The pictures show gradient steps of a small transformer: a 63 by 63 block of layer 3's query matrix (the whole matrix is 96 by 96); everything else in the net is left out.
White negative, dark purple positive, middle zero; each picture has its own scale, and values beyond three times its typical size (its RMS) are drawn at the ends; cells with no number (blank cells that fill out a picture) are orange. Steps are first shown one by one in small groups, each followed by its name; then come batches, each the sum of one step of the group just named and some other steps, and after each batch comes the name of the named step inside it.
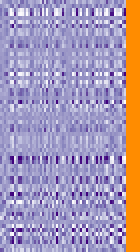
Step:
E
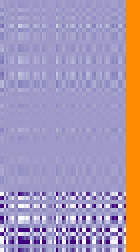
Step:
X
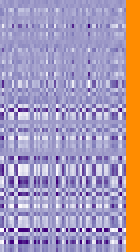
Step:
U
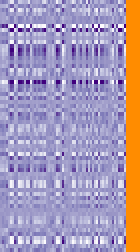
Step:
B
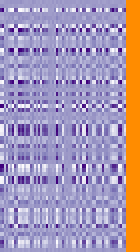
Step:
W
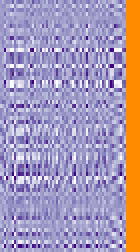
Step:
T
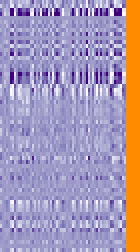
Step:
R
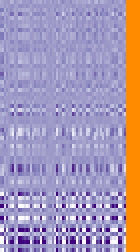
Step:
X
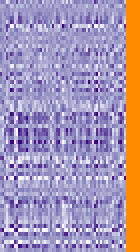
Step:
T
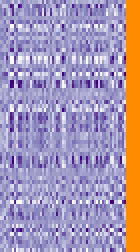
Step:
E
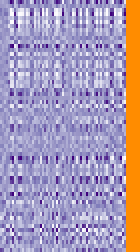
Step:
E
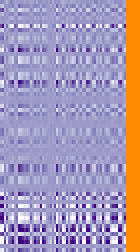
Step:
X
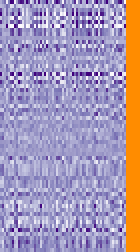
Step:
U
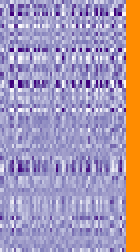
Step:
R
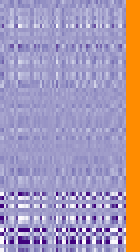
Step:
X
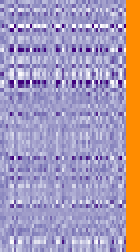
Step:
B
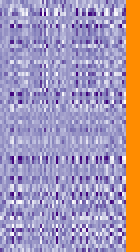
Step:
E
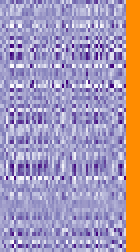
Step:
T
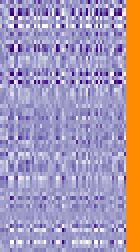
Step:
R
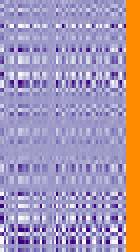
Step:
X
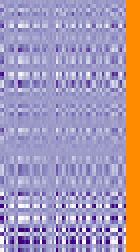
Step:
X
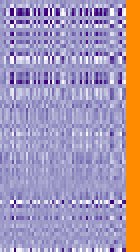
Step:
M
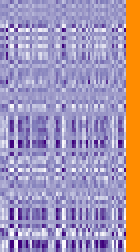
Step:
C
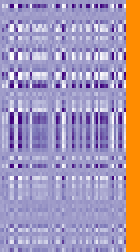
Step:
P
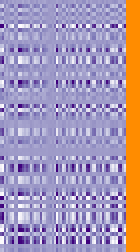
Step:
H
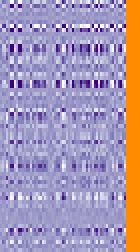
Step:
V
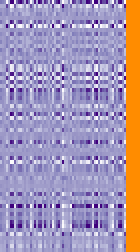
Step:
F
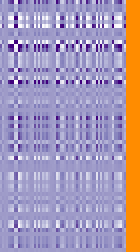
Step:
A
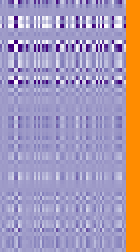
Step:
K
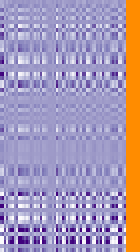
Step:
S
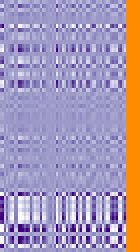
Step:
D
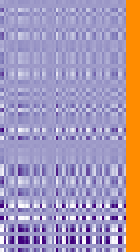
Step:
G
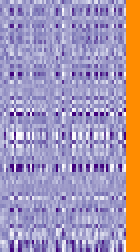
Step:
C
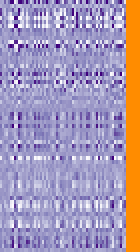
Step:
A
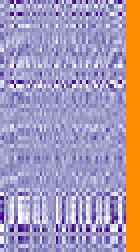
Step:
D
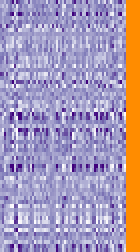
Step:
P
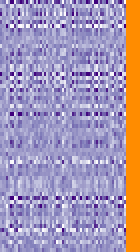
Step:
F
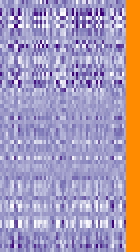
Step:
A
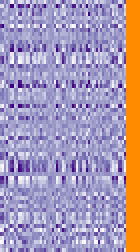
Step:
H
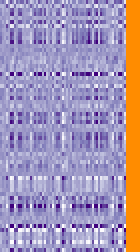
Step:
F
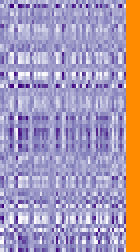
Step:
P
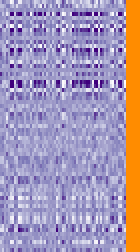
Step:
V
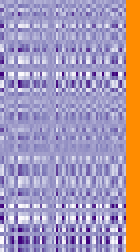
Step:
S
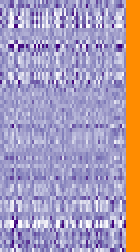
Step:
A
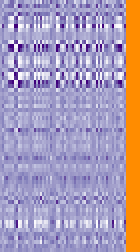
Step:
K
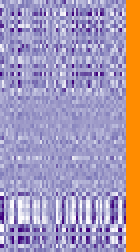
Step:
D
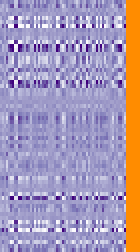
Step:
K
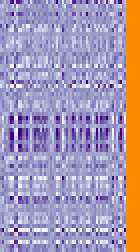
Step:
P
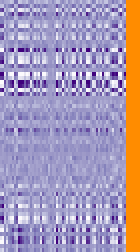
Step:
S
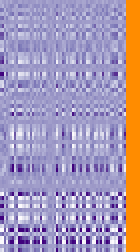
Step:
S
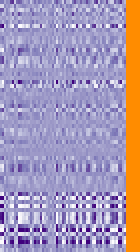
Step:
H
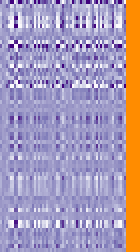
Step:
A
